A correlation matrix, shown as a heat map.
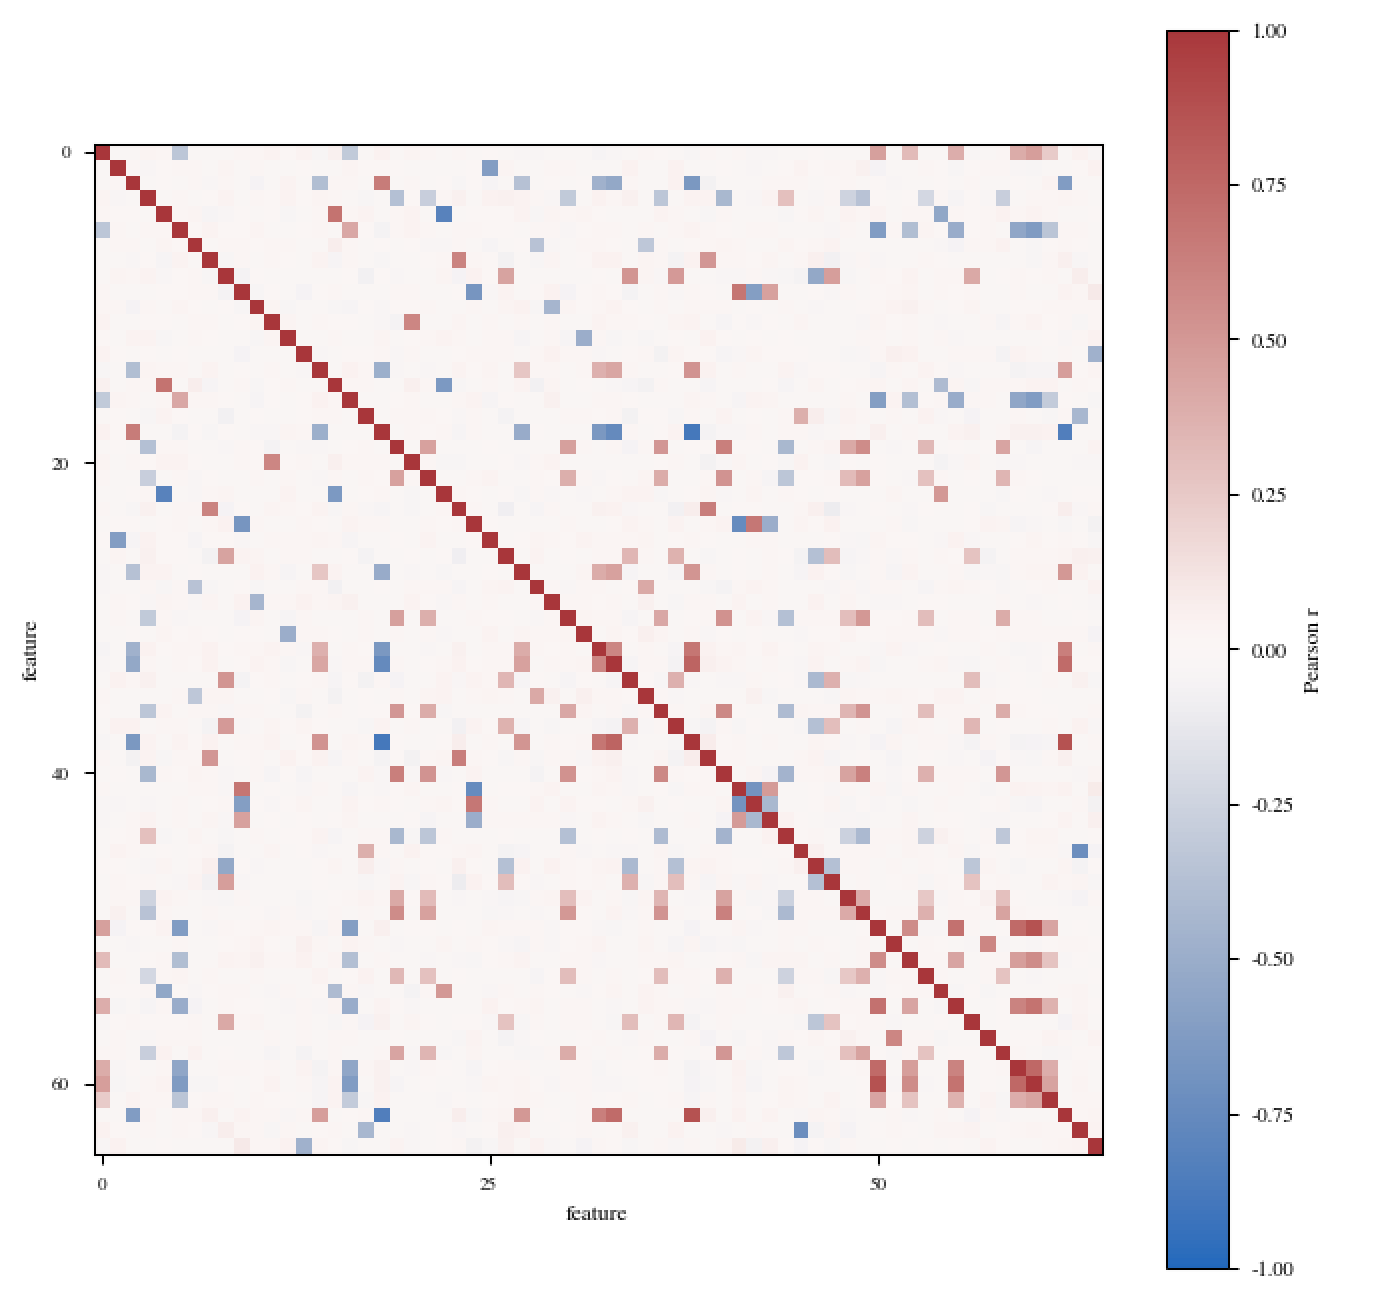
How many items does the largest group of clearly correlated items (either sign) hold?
11
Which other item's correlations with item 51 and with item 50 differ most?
60
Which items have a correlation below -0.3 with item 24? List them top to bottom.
9, 41, 43
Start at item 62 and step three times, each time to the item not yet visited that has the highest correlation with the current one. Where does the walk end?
32
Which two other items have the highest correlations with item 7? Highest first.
23, 39
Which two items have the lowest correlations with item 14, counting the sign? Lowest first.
18, 2
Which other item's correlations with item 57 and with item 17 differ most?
51
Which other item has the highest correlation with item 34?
8
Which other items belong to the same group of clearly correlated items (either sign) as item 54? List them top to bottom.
4, 15, 22
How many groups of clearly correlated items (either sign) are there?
15
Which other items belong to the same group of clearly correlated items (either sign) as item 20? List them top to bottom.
11
